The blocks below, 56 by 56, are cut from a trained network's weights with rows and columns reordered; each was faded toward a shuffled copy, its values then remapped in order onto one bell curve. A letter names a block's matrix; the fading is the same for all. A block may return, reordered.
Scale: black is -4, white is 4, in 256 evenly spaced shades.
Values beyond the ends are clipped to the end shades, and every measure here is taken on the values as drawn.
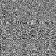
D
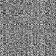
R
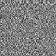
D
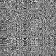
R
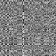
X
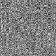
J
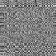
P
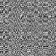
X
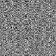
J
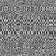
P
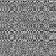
P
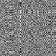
X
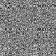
D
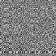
X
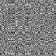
X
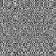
X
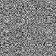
D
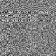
J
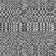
P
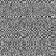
P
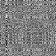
X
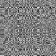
X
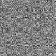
J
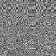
X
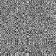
D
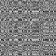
P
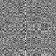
X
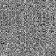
J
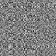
D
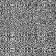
R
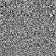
J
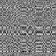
P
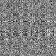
R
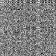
R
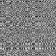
P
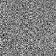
D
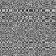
P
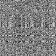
R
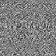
D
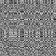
P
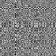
X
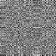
X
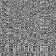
R
